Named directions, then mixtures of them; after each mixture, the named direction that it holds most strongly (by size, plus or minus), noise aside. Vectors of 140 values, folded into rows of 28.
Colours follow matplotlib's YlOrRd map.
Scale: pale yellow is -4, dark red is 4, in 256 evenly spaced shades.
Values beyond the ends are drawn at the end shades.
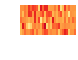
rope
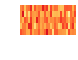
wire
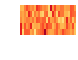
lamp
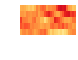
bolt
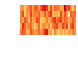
wire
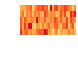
wire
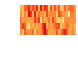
rope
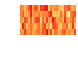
wire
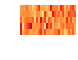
rope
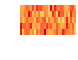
lamp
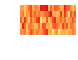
wire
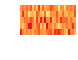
rope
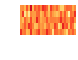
wire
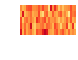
lamp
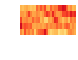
bolt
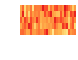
wire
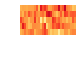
bolt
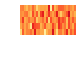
lamp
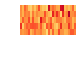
rope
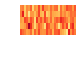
wire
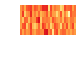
wire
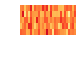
wire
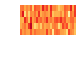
wire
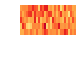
rope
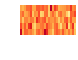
lamp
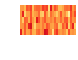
wire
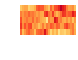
bolt
